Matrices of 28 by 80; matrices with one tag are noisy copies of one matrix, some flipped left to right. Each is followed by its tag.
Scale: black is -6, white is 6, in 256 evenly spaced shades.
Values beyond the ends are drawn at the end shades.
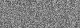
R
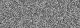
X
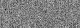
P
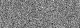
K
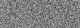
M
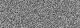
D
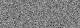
X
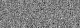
P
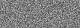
M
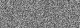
K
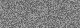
D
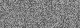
R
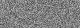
M
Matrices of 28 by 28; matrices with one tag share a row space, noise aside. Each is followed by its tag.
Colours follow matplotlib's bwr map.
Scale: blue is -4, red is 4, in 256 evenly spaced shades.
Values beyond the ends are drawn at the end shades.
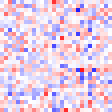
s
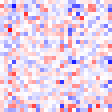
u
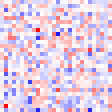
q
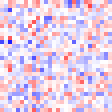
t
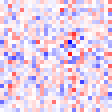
u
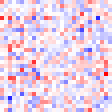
t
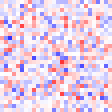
s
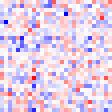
t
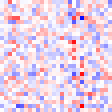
u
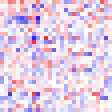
t
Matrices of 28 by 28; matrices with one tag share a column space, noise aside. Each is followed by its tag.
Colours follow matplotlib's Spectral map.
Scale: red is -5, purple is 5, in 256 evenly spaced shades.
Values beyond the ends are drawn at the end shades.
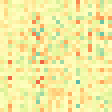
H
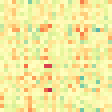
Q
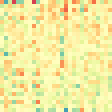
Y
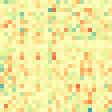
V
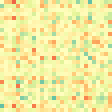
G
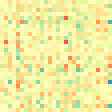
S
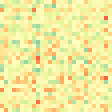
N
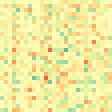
N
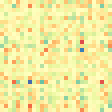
G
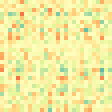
V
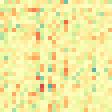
V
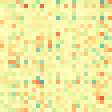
G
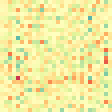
N
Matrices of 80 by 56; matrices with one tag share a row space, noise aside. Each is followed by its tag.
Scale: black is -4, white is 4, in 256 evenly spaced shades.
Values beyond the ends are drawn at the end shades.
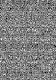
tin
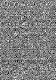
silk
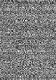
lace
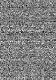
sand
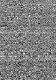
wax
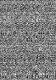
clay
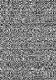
sand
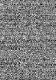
wax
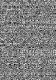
wax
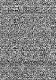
silk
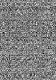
tin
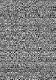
wax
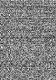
sand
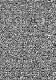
tin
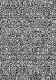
tin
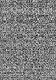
clay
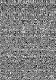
silk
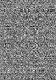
clay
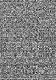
clay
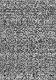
clay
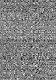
clay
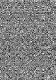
tin
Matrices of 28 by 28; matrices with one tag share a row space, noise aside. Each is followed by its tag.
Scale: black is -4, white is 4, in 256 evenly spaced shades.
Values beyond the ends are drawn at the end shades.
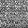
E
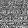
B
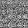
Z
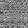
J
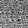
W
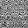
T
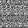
T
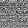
Z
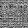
B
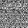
Z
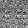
Z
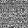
B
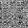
W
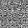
W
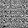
J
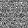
B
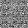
B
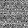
J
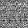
Z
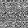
Z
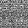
B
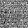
J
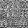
J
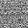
W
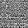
T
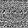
J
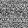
B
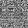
B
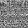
J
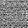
J
